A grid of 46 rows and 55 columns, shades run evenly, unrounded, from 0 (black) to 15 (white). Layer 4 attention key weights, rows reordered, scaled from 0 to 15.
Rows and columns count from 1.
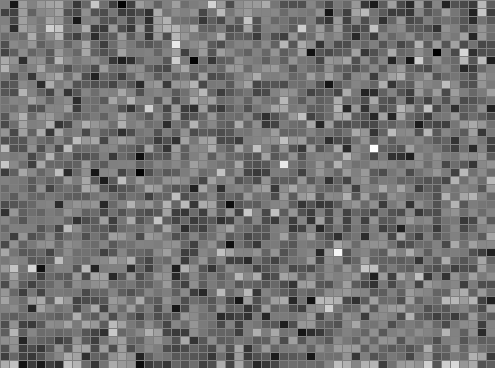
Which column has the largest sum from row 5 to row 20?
20
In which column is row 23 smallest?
12
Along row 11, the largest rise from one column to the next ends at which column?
6
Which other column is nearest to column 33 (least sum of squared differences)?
43
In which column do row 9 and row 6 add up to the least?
52
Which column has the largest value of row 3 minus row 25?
19
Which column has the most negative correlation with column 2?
3
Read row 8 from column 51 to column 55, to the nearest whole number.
6 11 5 11 2
